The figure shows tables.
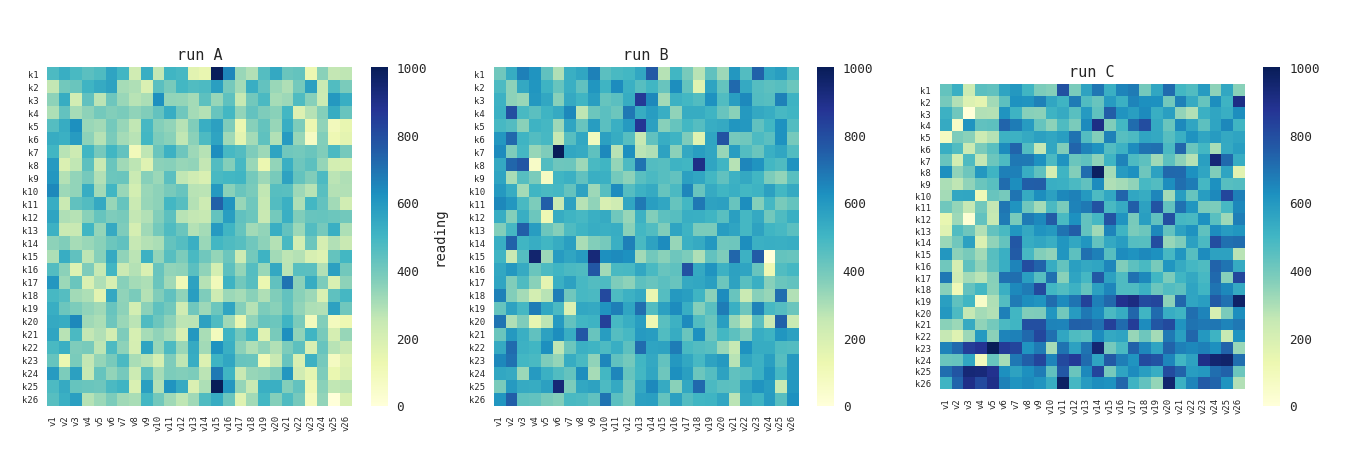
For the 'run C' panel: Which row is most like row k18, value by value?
k16
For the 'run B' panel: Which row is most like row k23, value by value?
k26
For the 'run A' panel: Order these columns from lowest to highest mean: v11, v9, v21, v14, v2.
v14, v9, v2, v11, v21
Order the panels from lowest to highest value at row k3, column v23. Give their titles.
run A, run B, run C
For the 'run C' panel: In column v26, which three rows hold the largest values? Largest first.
k19, k2, k17
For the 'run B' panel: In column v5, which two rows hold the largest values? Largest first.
k11, k22
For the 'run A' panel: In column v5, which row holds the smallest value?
k18
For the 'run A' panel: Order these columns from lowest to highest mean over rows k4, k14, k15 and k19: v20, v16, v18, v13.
v20, v18, v13, v16
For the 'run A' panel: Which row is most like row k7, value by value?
k13
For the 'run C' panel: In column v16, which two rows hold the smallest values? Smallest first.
k9, k16
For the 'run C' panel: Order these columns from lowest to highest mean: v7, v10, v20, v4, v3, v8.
v4, v3, v10, v20, v8, v7
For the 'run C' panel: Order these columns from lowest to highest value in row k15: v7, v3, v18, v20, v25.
v3, v20, v25, v18, v7
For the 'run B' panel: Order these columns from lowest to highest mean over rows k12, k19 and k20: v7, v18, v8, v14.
v14, v7, v18, v8
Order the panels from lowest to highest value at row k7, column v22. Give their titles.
run C, run A, run B
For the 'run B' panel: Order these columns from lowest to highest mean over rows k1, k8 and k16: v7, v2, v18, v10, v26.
v10, v7, v26, v18, v2
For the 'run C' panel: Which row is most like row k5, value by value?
k13
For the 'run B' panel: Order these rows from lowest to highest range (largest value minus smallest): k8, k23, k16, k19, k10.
k10, k23, k19, k16, k8
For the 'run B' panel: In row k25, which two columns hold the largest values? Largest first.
v6, v18
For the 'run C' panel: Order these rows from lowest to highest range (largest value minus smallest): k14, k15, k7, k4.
k15, k14, k7, k4
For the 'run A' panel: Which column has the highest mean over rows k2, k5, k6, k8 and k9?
v15
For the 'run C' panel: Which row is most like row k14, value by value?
k10
